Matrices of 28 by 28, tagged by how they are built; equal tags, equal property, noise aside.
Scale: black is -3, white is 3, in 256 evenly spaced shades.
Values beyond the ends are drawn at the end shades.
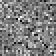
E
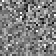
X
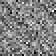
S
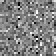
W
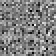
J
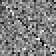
E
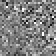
X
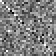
E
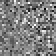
X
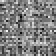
J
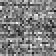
J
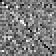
E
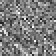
S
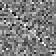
E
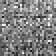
J
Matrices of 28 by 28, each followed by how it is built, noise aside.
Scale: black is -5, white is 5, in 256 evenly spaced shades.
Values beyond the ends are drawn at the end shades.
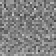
repeating columns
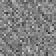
Toeplitz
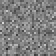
repeating columns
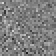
lower triangular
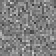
noise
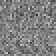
repeating columns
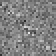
banded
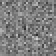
low rank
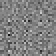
low rank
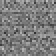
repeating columns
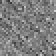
Toeplitz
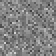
Toeplitz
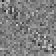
banded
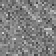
Toeplitz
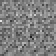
repeating columns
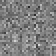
low rank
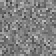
repeating columns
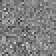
lower triangular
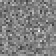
noise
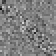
banded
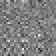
low rank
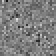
banded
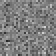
low rank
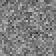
noise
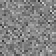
Toeplitz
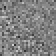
lower triangular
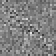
banded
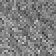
Toeplitz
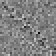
banded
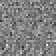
repeating columns
